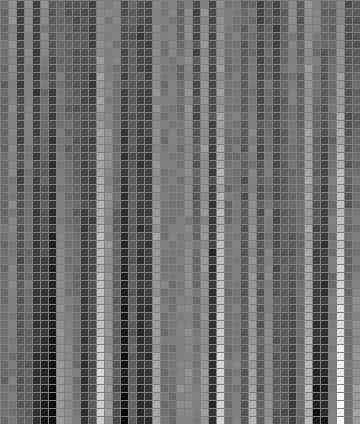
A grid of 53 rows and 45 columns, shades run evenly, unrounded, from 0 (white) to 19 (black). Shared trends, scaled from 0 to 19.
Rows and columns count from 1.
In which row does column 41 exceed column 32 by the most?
53
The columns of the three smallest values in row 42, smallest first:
43, 28, 13
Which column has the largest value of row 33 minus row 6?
6
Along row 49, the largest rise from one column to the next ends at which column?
40
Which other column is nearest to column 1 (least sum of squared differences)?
38
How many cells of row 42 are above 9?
33
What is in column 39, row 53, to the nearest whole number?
5
